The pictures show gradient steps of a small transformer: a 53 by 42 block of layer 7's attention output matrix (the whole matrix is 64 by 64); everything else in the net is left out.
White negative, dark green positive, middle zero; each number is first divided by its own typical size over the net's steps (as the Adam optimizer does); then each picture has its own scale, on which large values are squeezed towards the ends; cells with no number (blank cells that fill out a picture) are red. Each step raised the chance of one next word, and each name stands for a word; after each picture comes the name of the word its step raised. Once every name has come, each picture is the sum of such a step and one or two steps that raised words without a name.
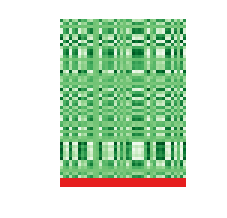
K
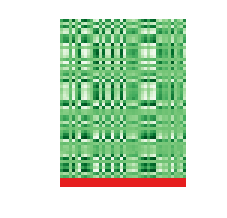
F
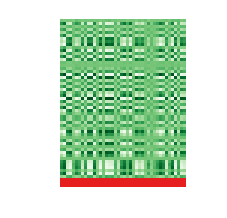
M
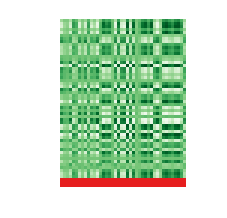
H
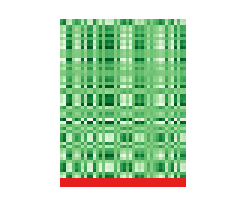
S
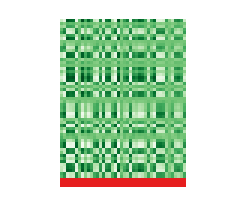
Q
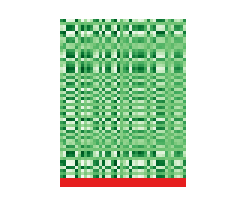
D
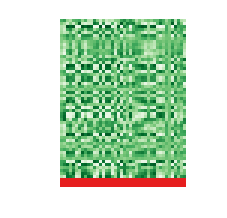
H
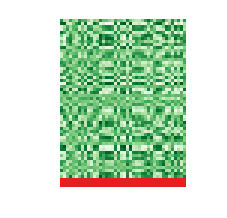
D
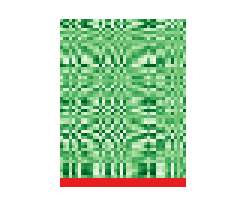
H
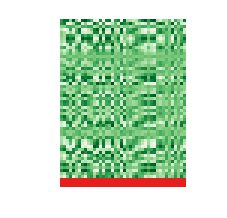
Q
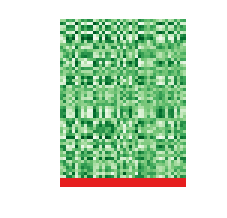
F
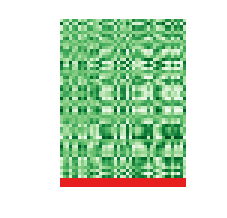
F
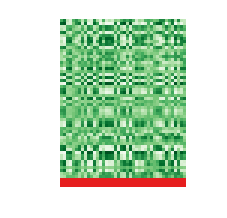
D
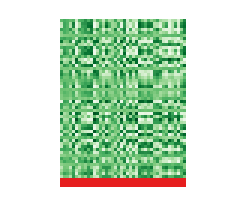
H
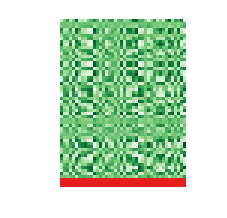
Q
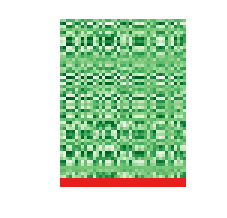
M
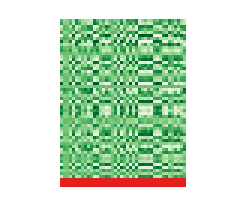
Q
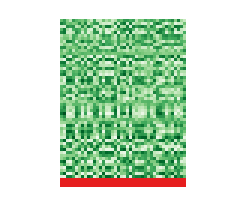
F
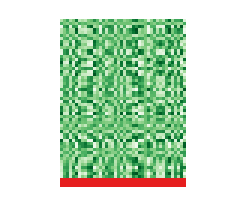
H
